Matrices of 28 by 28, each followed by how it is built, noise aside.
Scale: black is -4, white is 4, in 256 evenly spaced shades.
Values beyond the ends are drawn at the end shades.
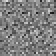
repeating columns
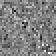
banded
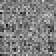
blocks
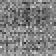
blocks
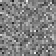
repeating rows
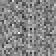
repeating rows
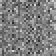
repeating rows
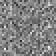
repeating rows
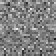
repeating columns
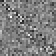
banded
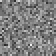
blocks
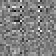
low rank
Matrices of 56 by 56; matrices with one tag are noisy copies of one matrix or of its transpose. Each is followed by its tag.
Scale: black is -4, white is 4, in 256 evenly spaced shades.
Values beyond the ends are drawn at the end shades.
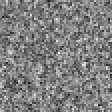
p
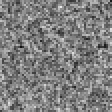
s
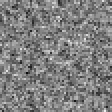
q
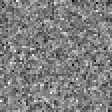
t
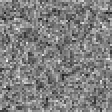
s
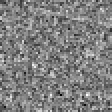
t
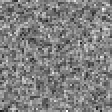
s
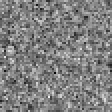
p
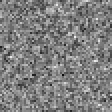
p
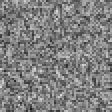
p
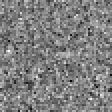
p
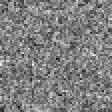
t
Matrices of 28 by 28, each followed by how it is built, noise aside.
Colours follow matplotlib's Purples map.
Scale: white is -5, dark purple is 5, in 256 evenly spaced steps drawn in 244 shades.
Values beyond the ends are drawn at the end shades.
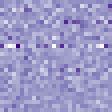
uneven rows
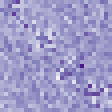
block diagonal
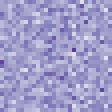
repeating rows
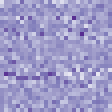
uneven rows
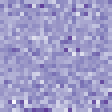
uneven rows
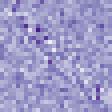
banded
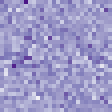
uneven rows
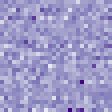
uneven rows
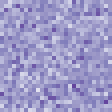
noise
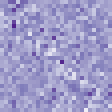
block diagonal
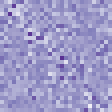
block diagonal
